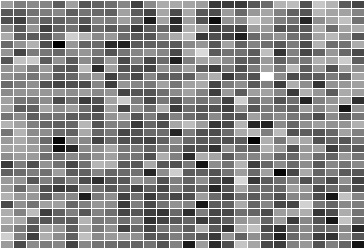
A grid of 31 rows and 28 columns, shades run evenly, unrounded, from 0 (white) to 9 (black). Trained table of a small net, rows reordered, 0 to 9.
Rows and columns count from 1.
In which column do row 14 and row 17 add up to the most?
14
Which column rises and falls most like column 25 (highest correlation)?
15
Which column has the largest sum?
17
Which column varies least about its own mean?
11
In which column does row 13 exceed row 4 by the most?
28
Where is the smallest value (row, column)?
10, 21
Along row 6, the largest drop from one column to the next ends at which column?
6
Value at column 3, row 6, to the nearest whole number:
3
